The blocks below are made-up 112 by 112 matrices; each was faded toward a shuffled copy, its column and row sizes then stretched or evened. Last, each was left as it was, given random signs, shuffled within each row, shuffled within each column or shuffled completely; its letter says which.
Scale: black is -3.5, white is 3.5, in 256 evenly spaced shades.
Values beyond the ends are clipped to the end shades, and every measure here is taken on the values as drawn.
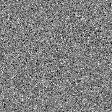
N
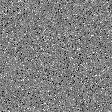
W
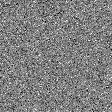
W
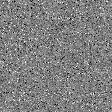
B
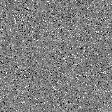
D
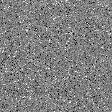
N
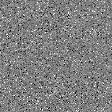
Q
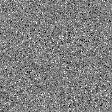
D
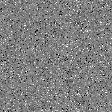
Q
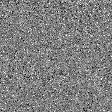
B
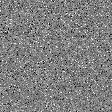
B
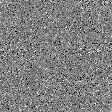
B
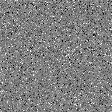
B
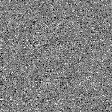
Q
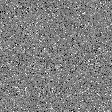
B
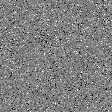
N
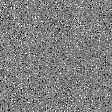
D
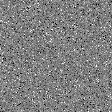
N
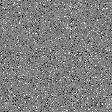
Q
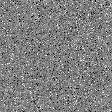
N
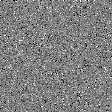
Q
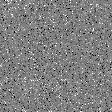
N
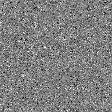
Q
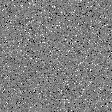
B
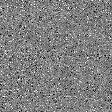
Q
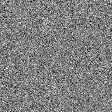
N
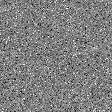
W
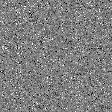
D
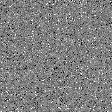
D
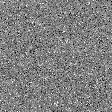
W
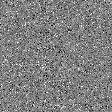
D
